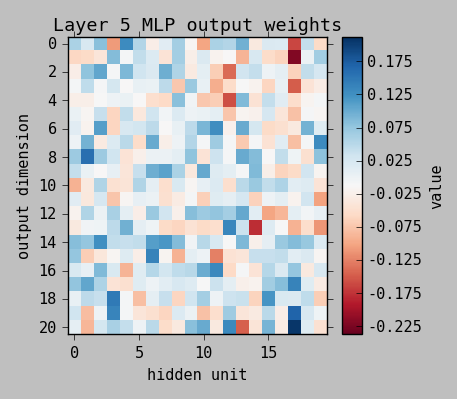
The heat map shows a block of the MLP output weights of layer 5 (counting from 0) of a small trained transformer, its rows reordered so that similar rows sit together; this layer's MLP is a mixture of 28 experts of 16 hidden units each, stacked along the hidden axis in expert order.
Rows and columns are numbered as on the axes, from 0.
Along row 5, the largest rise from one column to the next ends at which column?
4
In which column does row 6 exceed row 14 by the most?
11
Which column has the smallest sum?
17
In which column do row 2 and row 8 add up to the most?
1
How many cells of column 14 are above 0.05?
3
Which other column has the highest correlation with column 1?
7
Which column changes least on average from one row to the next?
5
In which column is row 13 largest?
12
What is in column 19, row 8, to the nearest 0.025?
0.075
